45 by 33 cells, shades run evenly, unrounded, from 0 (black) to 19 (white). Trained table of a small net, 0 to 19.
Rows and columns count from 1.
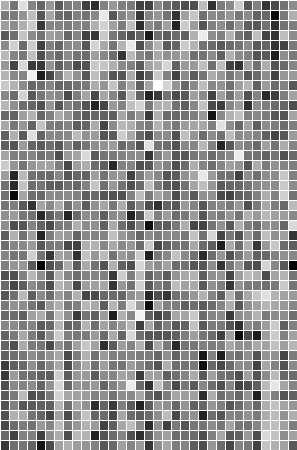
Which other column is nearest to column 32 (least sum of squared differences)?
24
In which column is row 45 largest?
30
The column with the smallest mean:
5
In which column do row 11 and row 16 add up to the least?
11
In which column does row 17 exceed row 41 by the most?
1
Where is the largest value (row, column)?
9, 18
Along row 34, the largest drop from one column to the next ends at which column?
27
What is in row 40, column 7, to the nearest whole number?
16
